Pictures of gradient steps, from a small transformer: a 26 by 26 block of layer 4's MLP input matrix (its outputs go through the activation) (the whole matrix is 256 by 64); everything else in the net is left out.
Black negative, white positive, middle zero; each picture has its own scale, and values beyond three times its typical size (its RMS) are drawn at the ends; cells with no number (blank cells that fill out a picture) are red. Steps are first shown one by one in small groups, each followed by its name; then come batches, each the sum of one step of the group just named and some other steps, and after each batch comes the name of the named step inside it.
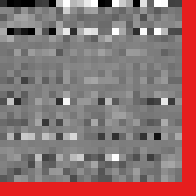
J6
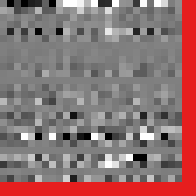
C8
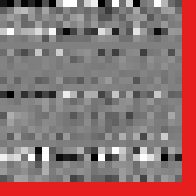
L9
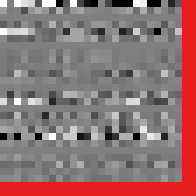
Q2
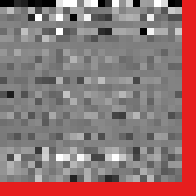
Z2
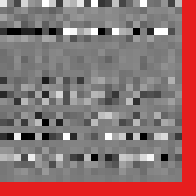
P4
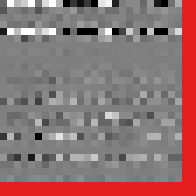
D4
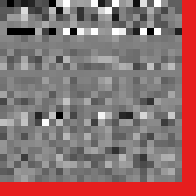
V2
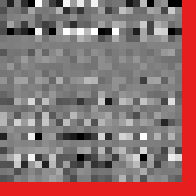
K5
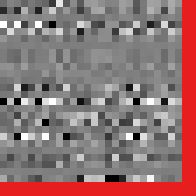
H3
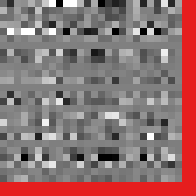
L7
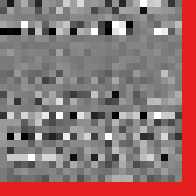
P4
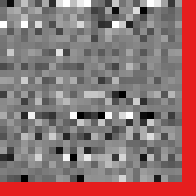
C8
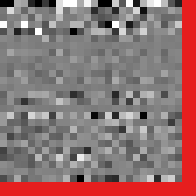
Z2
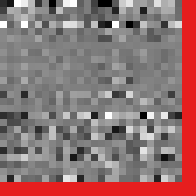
C8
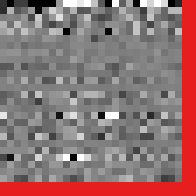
Z2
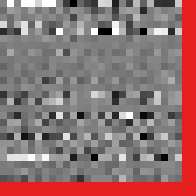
P4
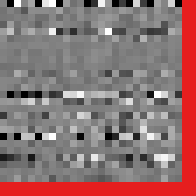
Q2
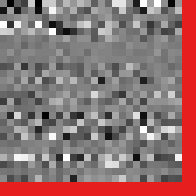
C8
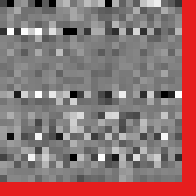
L9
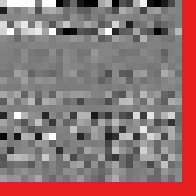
Q2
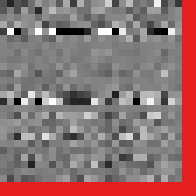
H3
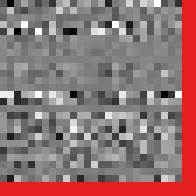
J6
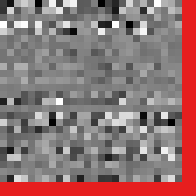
L7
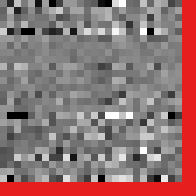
C8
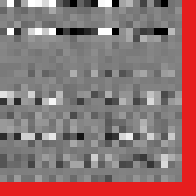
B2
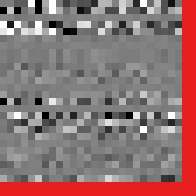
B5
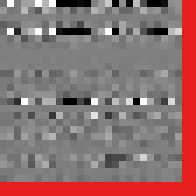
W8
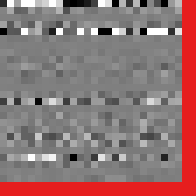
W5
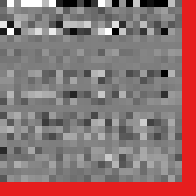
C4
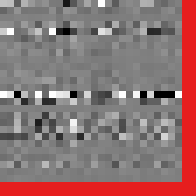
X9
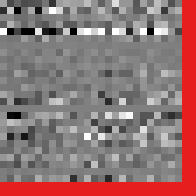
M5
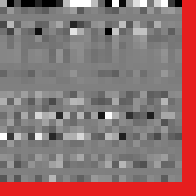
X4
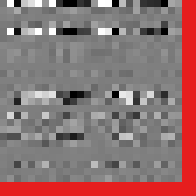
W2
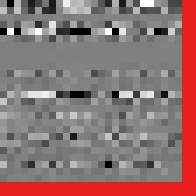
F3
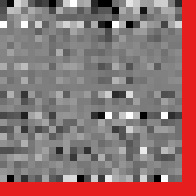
X4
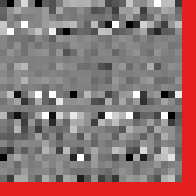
X9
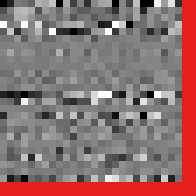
W8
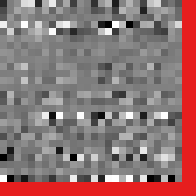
B2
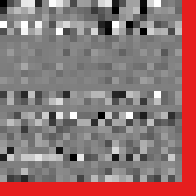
W5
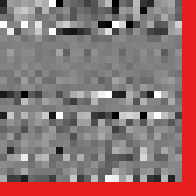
W8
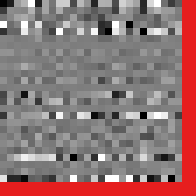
W5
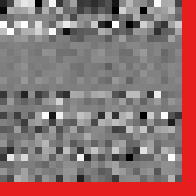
B5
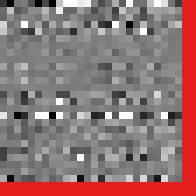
M5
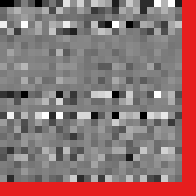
W2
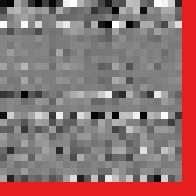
X4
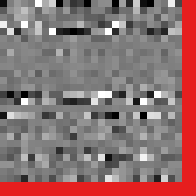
W8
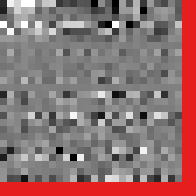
C4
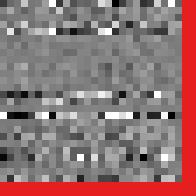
B2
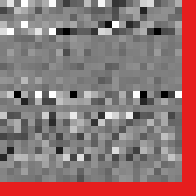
X9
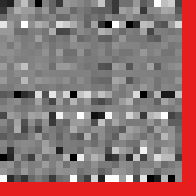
X9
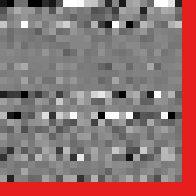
X4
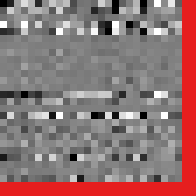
W5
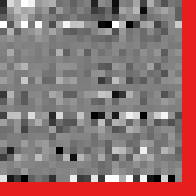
C4
